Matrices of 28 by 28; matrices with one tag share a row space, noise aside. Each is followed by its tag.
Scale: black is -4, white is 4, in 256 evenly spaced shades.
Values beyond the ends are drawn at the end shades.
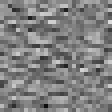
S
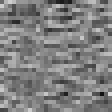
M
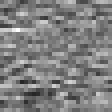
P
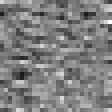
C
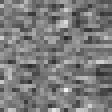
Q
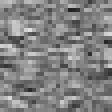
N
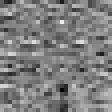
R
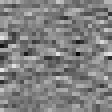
M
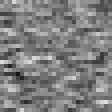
P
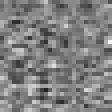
S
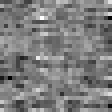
C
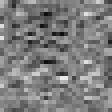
S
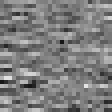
N
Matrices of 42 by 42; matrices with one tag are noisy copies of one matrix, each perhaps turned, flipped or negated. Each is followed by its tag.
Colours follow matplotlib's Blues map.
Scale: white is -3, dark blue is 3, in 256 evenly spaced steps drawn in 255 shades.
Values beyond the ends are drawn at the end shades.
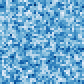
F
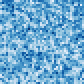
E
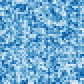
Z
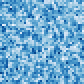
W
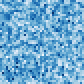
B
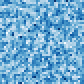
F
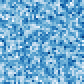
W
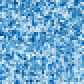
E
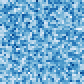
B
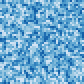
W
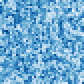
Z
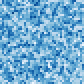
B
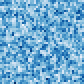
F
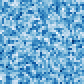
F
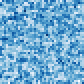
Z
